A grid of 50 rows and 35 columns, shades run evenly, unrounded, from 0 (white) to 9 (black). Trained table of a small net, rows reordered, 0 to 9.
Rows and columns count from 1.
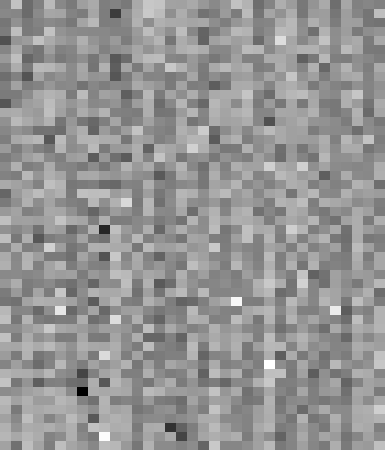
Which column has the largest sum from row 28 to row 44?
32
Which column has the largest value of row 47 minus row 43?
9
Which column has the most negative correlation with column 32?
1
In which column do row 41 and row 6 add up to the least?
25
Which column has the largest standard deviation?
10
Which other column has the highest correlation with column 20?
5
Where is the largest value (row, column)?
44, 8
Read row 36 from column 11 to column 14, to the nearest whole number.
1 4 3 5
